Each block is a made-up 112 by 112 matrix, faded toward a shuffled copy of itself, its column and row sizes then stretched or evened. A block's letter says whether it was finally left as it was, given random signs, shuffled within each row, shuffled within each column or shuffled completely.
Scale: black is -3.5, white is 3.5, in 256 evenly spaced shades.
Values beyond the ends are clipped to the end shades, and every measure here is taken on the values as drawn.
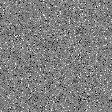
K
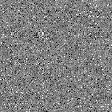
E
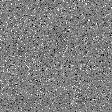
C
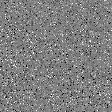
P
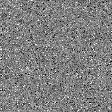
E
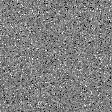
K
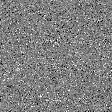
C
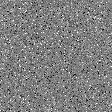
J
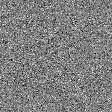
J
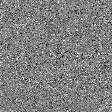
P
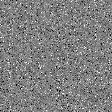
K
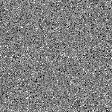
P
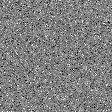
J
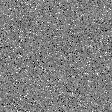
J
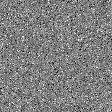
J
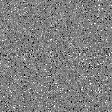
E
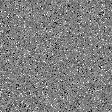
K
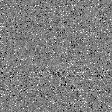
E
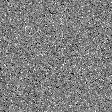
J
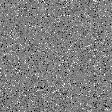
E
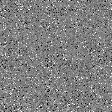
P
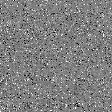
E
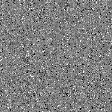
E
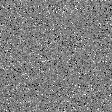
C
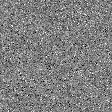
J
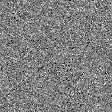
K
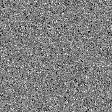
C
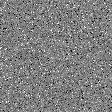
J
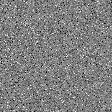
J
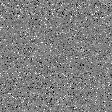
C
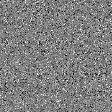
E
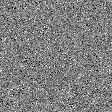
C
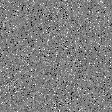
K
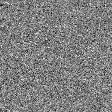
C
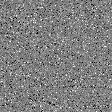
C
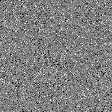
P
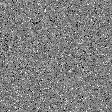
J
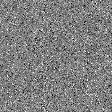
K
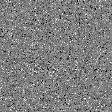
P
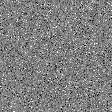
J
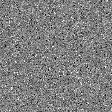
K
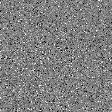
P
